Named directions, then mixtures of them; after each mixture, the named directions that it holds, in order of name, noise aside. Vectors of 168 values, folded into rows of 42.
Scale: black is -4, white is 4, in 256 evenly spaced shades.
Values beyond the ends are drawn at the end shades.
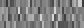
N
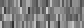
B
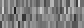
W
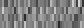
B, N, W.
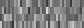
B.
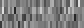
W.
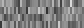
B, N, W.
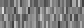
B, N, W.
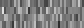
B, N, W.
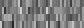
B.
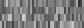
B, N, W.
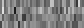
W.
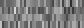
B, N, W.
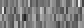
B, N, W.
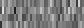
W.
